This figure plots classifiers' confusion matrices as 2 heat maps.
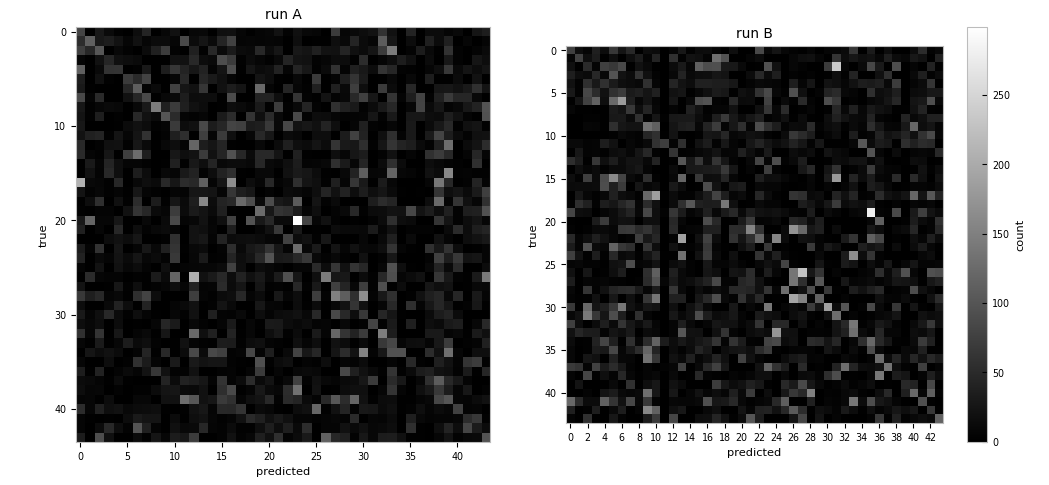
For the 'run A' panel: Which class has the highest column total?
33
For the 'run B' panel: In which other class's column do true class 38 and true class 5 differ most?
36
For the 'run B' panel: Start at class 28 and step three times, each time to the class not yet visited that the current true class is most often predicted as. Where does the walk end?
23
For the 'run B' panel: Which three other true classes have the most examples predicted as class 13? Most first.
22, 24, 15
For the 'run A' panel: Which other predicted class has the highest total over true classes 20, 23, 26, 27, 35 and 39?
12
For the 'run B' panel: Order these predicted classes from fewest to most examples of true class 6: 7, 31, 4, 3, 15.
4, 7, 31, 15, 3
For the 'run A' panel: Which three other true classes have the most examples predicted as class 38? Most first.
16, 18, 37
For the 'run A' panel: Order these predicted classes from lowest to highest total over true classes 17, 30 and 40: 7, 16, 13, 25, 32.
7, 13, 32, 16, 25
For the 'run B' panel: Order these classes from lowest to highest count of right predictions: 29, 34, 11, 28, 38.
38, 34, 11, 28, 29
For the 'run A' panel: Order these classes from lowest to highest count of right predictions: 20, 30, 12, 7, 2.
20, 30, 7, 2, 12
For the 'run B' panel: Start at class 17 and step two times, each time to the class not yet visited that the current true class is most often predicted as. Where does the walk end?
42
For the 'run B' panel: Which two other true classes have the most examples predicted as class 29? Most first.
27, 26
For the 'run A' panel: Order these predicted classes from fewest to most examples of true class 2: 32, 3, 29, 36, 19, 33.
3, 29, 36, 19, 32, 33
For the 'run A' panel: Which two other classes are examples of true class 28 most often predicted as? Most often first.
30, 27
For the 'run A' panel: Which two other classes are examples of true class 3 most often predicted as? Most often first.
15, 16
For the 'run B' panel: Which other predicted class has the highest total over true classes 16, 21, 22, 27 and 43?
26
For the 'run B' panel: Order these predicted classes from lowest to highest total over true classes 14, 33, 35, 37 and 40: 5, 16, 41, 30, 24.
30, 16, 41, 5, 24
